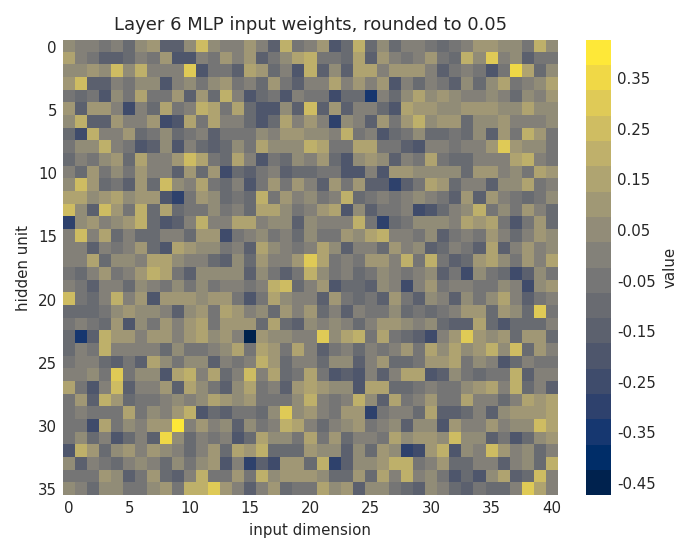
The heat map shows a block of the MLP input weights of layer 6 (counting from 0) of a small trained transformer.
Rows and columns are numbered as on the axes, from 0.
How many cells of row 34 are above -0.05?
22
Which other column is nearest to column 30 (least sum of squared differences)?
40
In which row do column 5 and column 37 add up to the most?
2
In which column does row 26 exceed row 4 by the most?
15
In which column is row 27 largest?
4
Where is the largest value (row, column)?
30, 9
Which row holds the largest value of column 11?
0
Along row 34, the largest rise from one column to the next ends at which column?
39
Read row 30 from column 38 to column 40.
0.05 0.25 0.15
